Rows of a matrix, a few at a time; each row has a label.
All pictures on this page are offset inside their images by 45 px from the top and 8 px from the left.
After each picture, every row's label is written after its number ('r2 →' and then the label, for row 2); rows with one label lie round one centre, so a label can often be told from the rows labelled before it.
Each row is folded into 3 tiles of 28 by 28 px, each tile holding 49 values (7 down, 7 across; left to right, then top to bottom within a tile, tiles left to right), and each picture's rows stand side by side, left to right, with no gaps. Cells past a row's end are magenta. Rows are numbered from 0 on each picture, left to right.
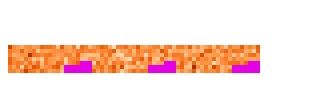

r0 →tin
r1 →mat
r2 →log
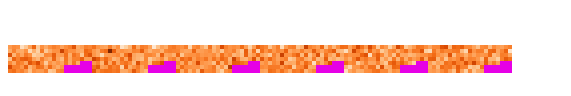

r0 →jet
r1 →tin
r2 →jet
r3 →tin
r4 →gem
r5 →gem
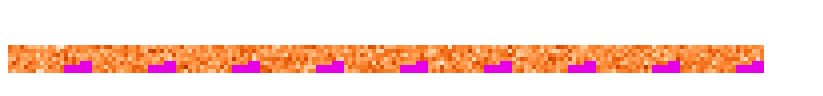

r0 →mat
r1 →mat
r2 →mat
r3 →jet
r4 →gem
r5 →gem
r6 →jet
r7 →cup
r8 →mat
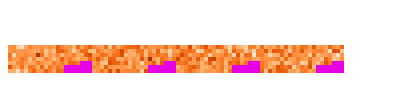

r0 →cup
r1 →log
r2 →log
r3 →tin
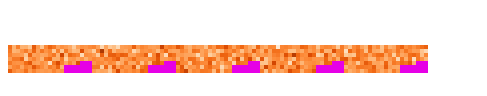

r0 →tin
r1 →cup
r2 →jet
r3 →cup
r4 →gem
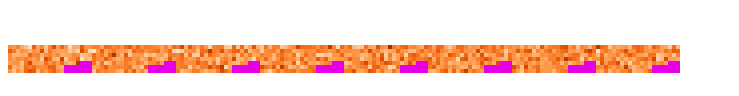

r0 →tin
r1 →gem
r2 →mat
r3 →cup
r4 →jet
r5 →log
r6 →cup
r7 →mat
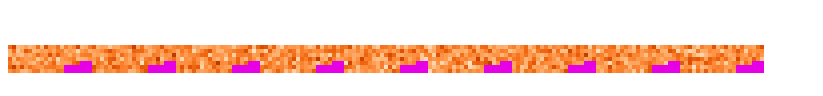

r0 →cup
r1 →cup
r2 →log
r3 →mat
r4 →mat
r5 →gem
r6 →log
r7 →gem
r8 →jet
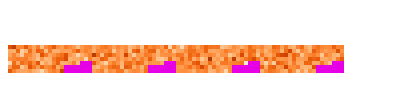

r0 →mat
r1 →gem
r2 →gem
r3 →gem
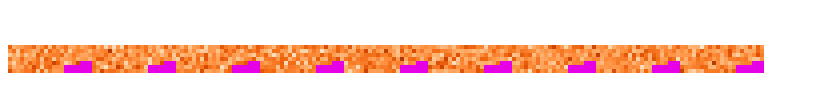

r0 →tin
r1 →tin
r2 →jet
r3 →jet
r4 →mat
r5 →cup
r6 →cup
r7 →jet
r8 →cup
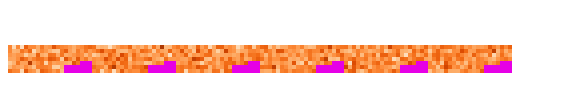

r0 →jet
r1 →cup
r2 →cup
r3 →cup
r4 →jet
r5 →log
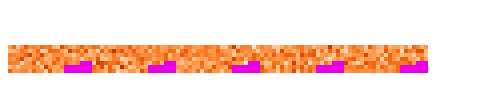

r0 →gem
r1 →mat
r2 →gem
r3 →cup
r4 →gem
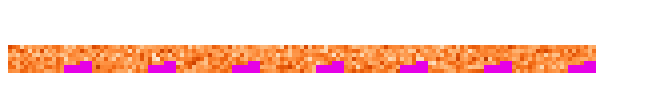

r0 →tin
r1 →mat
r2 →cup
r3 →tin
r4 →tin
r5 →jet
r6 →log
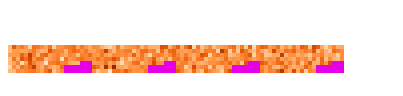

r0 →gem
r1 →cup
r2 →log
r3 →tin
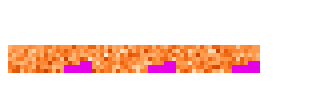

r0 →jet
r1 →jet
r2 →gem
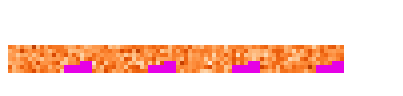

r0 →tin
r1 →log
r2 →mat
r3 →cup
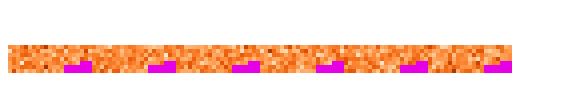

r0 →gem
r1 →tin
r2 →cup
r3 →gem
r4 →jet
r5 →tin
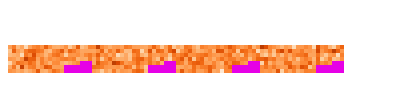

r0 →cup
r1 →mat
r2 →gem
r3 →mat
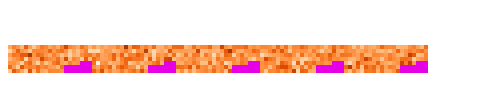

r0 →gem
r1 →jet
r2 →cup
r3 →tin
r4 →cup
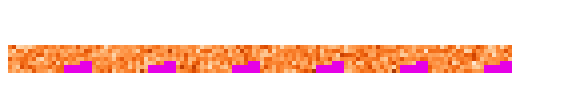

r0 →cup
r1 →jet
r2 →log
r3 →mat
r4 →gem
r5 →jet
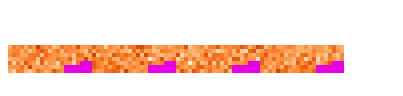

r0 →log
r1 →tin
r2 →jet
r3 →tin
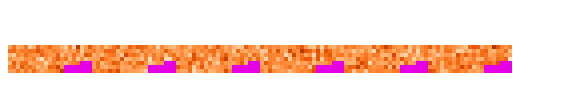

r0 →cup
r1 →tin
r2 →cup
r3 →mat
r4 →cup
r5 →jet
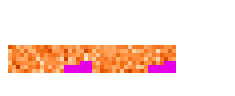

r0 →mat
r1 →jet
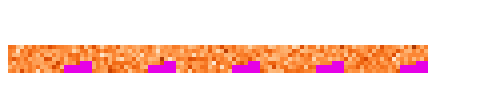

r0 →tin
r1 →tin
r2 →jet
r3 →cup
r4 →cup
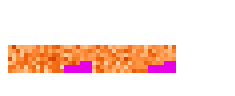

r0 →cup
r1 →log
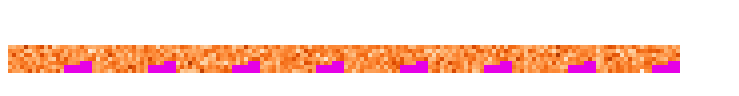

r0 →gem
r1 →gem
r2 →cup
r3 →gem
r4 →gem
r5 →jet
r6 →jet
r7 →gem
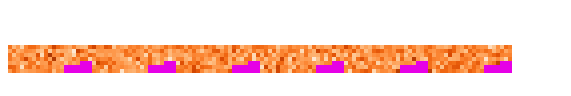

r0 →jet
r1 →mat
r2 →mat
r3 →log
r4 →mat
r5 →tin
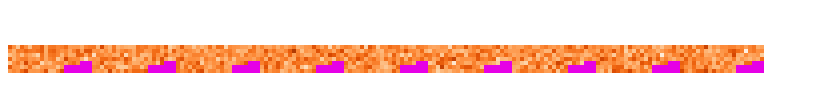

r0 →mat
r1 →log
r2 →tin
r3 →log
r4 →gem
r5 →cup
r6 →gem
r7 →tin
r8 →tin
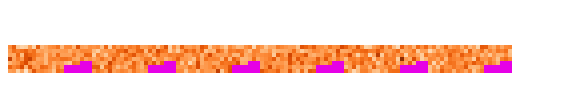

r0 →cup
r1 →log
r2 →gem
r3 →jet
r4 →mat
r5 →gem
